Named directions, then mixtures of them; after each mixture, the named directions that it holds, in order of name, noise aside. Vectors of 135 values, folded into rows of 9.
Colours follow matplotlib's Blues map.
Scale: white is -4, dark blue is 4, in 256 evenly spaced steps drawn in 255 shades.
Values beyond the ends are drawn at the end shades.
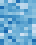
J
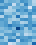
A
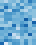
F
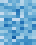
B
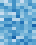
B.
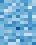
A.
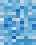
B.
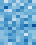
A, B, F.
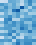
B, F.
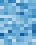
J.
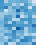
A, B.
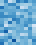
B, J.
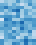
B, F, J.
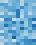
B.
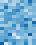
F.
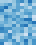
A, F, J.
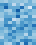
A, B, F.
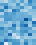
F.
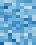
A, F, J.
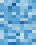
A, B, J.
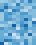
F.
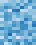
B, F.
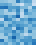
A, B, J.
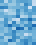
A, B.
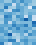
A, F.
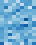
A, F.
